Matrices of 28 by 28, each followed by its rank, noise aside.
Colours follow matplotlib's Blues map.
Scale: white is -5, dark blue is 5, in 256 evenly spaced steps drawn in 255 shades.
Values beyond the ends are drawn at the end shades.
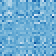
three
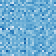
six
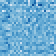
six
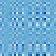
one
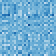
four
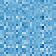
three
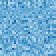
six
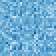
six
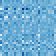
three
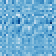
three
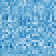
six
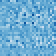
six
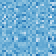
four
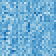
six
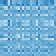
two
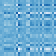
one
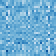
four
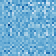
six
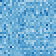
six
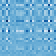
one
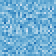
six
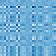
one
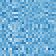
four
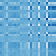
one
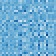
three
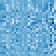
three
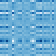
one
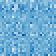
four
